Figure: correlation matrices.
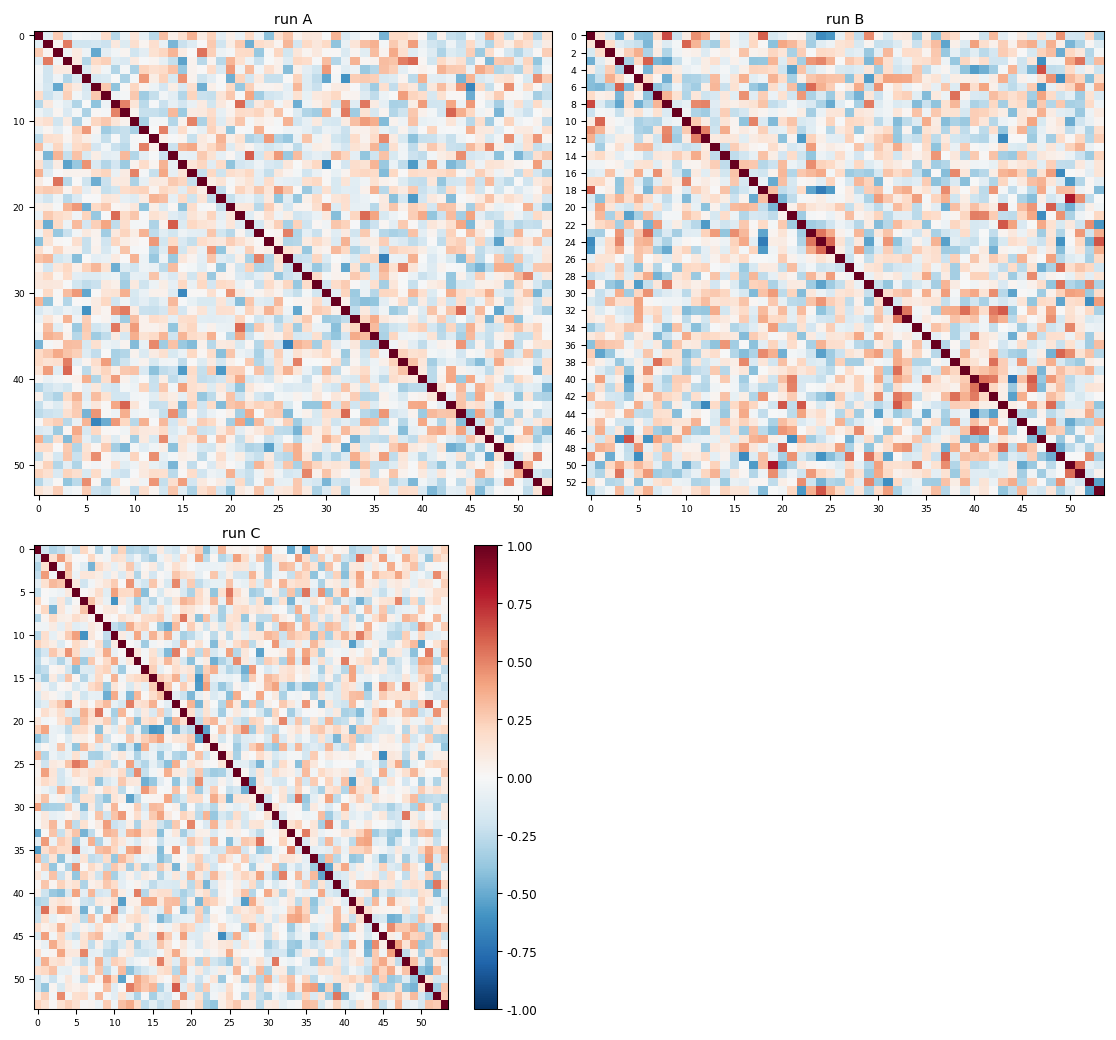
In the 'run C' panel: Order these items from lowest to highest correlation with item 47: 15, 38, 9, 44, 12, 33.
33, 9, 15, 38, 12, 44
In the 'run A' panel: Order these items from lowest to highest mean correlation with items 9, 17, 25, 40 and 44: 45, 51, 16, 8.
51, 16, 45, 8
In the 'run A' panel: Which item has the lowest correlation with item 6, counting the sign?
45
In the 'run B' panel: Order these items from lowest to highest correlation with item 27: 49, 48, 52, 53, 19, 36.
48, 53, 36, 19, 52, 49
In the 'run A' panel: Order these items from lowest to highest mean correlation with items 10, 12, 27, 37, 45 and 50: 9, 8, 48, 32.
32, 9, 8, 48
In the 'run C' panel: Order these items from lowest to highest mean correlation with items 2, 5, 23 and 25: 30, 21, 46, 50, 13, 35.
30, 13, 50, 21, 46, 35
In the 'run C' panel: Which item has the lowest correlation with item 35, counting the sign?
0
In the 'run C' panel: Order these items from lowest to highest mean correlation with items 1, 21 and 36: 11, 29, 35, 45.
45, 35, 29, 11
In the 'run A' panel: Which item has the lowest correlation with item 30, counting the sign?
15
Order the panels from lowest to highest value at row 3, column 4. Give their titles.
run B, run A, run C
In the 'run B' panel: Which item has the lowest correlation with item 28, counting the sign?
7
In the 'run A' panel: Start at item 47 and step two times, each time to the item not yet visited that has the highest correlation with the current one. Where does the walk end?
11
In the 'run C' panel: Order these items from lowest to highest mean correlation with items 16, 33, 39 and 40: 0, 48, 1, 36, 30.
36, 0, 1, 48, 30
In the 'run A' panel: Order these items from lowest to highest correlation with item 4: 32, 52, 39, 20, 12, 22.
52, 32, 39, 12, 22, 20
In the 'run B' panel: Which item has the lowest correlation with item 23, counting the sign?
18
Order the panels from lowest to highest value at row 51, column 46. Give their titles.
run C, run B, run A
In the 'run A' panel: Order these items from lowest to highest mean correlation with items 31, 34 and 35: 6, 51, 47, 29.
6, 47, 51, 29
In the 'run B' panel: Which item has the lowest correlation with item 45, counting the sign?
50
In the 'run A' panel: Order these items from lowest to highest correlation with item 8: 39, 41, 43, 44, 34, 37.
37, 41, 44, 39, 43, 34
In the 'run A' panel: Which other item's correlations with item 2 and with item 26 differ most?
23
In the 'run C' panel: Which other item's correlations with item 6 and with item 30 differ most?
10
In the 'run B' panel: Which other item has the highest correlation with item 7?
38
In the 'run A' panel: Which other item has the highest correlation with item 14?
22
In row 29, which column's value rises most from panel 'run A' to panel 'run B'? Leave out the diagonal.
49
